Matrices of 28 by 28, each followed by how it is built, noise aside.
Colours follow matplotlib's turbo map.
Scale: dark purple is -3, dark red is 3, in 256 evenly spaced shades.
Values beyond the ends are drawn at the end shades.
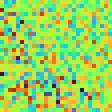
lower triangular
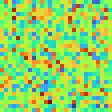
blocks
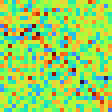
block diagonal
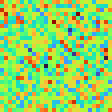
Toeplitz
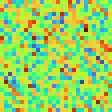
Toeplitz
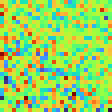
lower triangular
